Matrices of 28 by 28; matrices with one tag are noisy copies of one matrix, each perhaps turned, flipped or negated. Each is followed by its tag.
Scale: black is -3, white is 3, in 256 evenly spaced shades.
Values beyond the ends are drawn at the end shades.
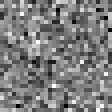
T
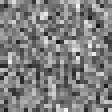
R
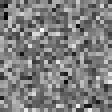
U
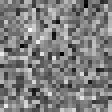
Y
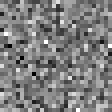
T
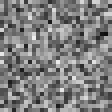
T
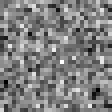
R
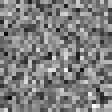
U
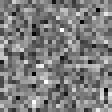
T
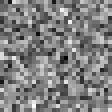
T
